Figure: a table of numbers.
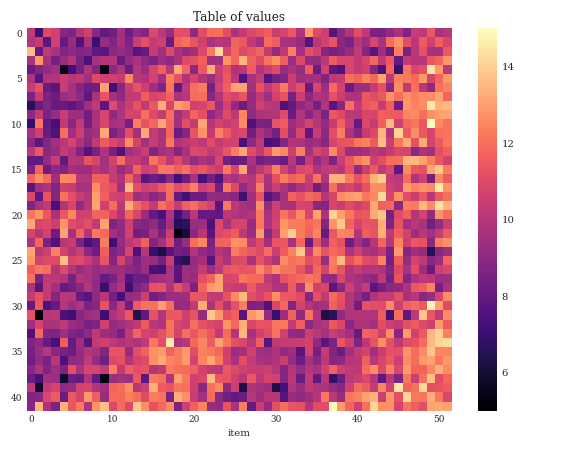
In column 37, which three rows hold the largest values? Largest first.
41, 20, 16
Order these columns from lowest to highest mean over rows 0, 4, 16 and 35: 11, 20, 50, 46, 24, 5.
5, 20, 11, 24, 46, 50
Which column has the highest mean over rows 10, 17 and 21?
43
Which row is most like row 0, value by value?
28
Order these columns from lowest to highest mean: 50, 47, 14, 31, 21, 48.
14, 31, 21, 47, 48, 50
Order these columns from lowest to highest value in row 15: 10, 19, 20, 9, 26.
9, 10, 20, 19, 26
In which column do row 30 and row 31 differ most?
1
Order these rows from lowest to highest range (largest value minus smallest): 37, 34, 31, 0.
37, 0, 34, 31
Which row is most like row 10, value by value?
30
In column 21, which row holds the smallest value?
16
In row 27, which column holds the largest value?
23
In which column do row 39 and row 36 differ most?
26
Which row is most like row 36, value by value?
35
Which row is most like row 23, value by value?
6
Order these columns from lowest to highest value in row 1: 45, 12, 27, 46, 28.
12, 28, 27, 46, 45
